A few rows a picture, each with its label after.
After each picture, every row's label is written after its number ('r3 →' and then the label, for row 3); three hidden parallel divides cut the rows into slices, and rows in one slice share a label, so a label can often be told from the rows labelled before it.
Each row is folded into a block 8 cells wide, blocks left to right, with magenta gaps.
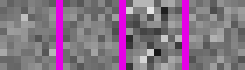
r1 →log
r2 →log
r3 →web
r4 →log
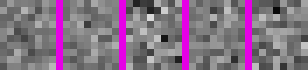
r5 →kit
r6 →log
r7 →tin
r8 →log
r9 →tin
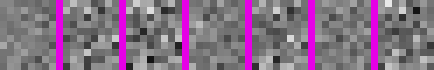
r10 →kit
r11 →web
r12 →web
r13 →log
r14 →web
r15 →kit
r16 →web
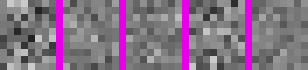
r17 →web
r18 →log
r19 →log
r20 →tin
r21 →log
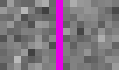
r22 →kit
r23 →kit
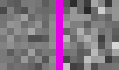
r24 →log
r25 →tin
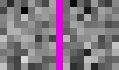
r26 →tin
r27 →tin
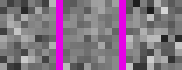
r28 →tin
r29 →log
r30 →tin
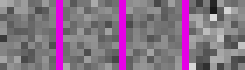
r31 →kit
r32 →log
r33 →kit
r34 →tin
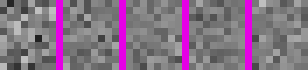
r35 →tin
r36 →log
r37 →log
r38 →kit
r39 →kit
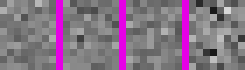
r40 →kit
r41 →log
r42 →log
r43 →tin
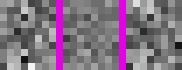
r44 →web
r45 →kit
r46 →web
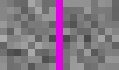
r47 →log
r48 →kit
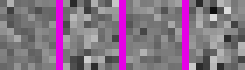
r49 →kit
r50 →tin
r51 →kit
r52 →tin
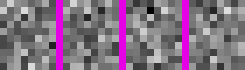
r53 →web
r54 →web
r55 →tin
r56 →tin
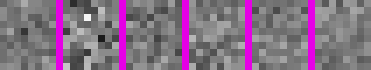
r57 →kit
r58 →tin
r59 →kit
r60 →log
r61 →log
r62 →log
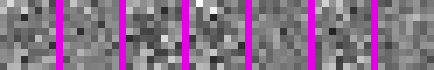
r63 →web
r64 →kit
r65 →web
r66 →web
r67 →log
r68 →web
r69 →log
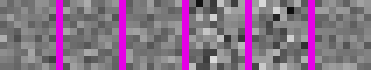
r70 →log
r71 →kit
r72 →kit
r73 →tin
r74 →web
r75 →kit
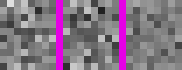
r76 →web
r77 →web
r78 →kit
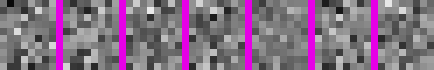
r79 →tin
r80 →tin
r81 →web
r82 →web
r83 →log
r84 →tin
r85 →web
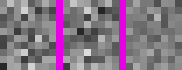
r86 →web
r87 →web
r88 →kit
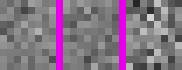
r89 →log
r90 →kit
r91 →tin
